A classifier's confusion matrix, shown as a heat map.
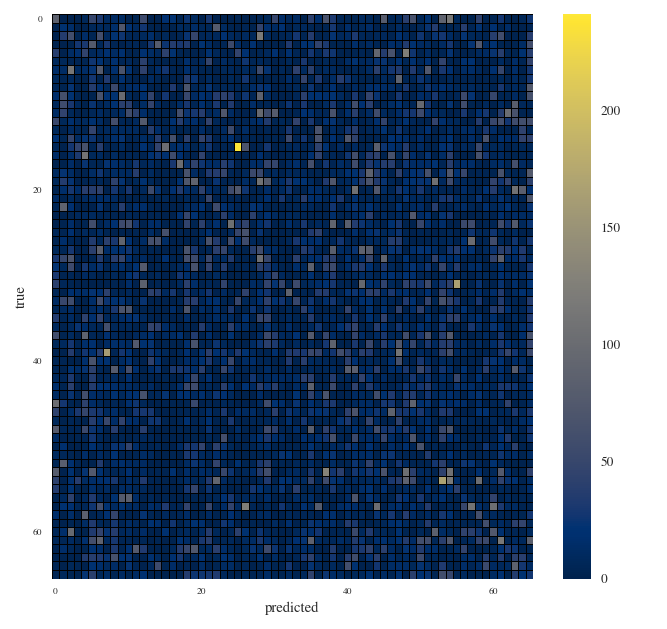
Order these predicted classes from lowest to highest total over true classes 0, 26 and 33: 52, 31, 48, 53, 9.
52, 31, 48, 9, 53
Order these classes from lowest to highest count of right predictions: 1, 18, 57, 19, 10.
1, 10, 18, 19, 57
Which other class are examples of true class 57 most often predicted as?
26
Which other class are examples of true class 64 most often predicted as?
63
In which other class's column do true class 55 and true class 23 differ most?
49
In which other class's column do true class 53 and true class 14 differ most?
37
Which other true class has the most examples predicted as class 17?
11
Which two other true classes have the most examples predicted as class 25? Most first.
15, 20
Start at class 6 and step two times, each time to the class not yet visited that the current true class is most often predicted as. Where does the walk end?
28
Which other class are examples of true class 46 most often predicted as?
41
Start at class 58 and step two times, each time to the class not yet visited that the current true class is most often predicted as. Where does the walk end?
48
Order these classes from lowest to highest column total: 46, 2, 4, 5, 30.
30, 46, 4, 2, 5
